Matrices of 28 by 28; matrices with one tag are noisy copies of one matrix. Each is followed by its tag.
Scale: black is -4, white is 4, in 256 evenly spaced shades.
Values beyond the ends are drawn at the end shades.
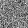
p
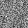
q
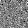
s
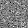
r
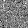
p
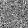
p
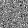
p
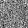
p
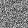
s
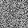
r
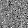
r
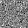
s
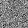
p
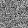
s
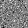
p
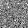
r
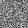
r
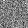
p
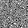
r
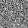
s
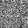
q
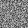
r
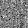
q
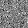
q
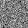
p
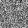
s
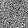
p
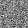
q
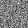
r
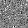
s
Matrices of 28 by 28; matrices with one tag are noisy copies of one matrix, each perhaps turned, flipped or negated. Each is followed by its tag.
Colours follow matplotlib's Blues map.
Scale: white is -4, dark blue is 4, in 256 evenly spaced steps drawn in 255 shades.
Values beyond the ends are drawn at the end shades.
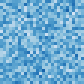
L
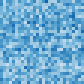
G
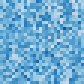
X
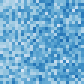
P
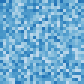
X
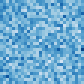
L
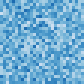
L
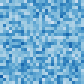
G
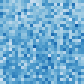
P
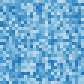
G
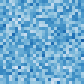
L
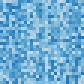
G
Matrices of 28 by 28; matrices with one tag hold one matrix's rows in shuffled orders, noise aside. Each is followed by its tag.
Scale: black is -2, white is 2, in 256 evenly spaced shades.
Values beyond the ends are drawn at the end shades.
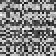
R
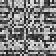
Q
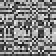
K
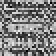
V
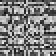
Q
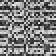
Q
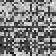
K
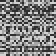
R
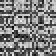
K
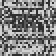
V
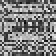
V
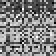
R
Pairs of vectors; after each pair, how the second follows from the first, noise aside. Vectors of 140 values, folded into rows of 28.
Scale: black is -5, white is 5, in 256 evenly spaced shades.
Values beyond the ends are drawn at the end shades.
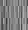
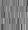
partly zeroed.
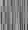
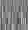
wrapped around, negated, partly zeroed.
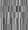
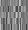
copied.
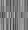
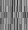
reversed.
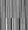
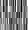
reversed, negated, scaled up.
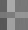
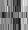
reversed, negated, scaled up.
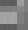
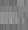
shrunk.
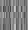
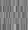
shrunk.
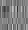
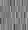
wrapped around, negated, partly zeroed.
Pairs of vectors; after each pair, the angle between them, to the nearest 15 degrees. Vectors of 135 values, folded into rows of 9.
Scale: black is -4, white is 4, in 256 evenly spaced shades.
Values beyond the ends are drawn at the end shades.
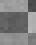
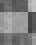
165 degrees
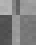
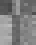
165 degrees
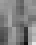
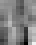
15 degrees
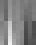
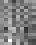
60 degrees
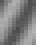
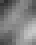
75 degrees
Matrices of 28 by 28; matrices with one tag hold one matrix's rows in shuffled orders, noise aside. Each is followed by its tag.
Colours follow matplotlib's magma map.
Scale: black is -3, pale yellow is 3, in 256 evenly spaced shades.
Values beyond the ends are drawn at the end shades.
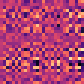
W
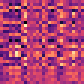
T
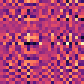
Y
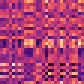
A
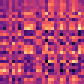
A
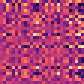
W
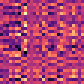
T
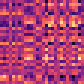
A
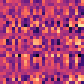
W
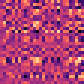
W
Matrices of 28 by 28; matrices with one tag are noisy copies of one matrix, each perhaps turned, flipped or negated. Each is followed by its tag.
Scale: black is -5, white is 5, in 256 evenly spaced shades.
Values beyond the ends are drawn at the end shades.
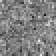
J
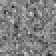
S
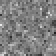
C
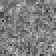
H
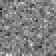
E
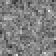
H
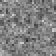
S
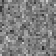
E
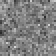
C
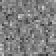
E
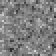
H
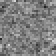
H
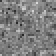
J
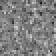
S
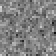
C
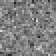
E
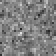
J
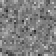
H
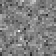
C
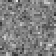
H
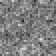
J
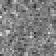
J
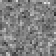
H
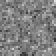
C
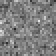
C
